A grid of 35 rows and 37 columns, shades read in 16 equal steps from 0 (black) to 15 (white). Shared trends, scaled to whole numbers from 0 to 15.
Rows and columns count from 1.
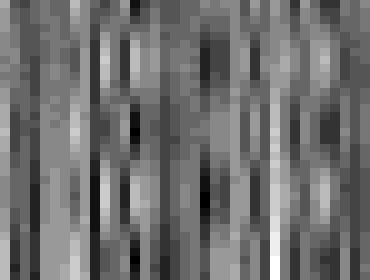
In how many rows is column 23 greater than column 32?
12
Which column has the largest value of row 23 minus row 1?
14
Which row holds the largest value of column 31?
1
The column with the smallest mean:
10
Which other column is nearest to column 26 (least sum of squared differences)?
13
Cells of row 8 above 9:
4
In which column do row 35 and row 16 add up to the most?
28
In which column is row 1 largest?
8
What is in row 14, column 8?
10
